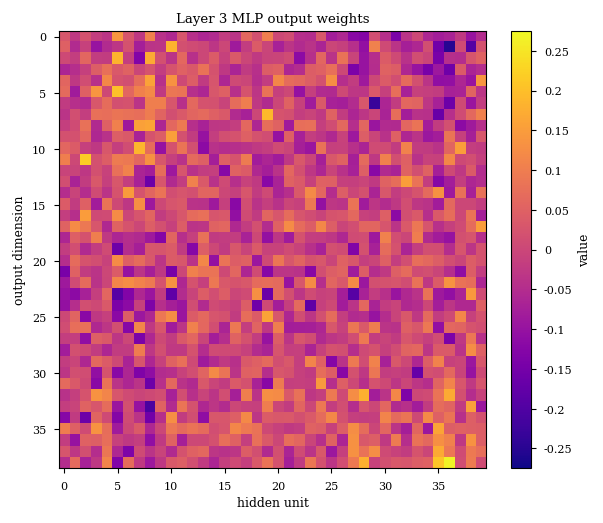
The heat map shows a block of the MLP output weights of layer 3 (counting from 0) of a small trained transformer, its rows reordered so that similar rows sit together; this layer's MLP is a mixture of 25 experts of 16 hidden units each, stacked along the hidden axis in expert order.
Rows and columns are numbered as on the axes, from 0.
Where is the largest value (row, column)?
38, 36
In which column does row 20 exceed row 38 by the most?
5
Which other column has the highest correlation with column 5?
8
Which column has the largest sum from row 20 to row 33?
20
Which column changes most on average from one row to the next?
7
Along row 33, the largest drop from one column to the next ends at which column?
39
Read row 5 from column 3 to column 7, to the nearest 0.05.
0.15 0 0.2 0.05 0.1
